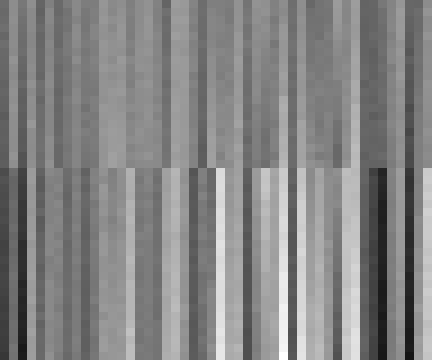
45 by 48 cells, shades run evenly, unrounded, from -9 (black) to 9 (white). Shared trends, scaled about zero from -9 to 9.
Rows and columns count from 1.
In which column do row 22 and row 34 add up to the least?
43
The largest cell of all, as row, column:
45, 32
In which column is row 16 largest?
40
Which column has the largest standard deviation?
25
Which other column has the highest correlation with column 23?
30
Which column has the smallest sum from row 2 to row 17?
46
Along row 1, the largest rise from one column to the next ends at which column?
20
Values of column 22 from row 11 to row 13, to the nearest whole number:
0 0 0
